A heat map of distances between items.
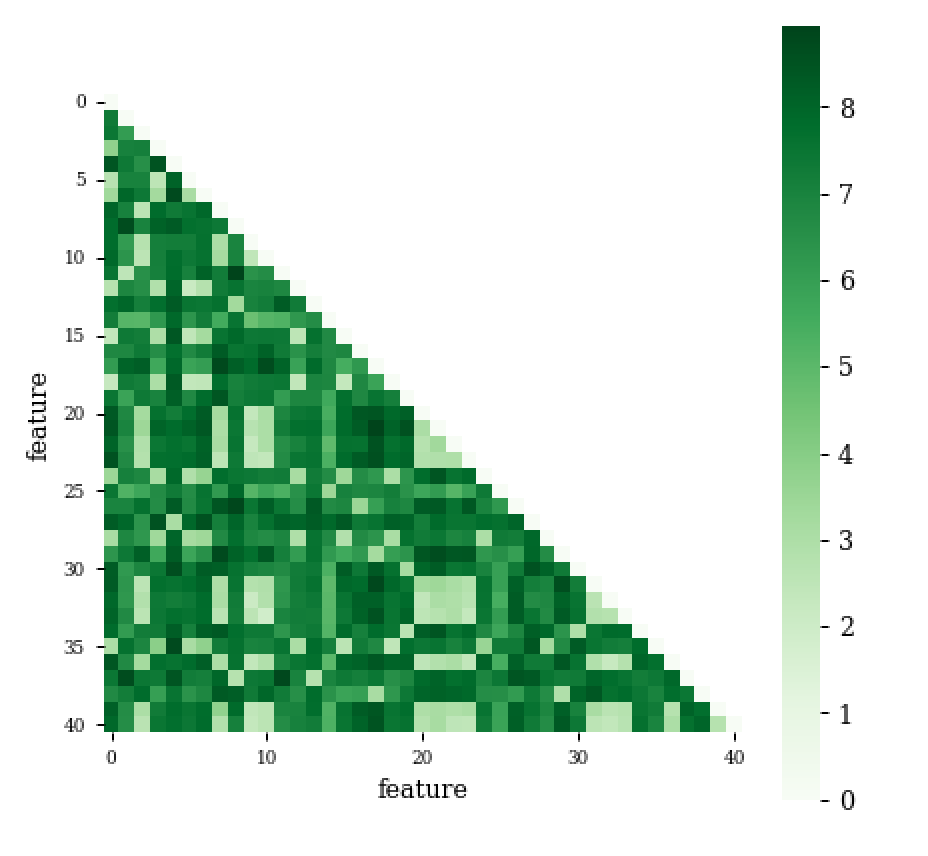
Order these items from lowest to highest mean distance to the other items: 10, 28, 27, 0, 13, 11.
10, 28, 0, 11, 13, 27
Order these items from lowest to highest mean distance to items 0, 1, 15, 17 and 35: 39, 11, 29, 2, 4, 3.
3, 29, 11, 2, 39, 4
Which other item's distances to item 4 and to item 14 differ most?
27
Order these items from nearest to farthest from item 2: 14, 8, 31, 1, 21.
31, 21, 14, 1, 8
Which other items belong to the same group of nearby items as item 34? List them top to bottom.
19, 30
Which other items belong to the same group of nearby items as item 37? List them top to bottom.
8, 13
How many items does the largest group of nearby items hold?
14
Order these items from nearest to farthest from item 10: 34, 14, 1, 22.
22, 14, 1, 34
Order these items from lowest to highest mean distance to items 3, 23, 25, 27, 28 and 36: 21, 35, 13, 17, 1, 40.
40, 21, 35, 1, 17, 13
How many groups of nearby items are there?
9
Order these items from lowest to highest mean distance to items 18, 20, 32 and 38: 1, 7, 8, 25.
7, 25, 1, 8
